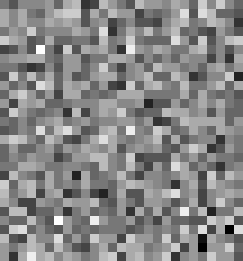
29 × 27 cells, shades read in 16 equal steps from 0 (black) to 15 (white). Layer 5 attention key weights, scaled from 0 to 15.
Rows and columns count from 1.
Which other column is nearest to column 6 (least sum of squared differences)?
17
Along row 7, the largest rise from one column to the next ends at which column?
27
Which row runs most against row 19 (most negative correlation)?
23
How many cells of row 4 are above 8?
10
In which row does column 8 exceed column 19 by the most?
2
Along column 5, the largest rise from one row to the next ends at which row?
6
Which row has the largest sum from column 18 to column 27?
22
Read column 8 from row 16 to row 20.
5 9 6 8 9
